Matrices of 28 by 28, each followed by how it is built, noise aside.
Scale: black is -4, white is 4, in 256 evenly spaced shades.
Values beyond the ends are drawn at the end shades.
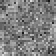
smooth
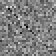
diagonal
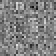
low rank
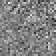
upper triangular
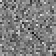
diagonal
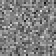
noise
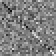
diagonal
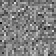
blocks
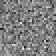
noise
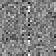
uneven columns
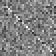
diagonal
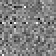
low rank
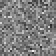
noise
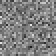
low rank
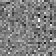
uneven columns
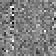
uneven columns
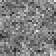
smooth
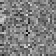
low rank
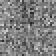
blocks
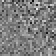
upper triangular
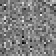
uneven columns
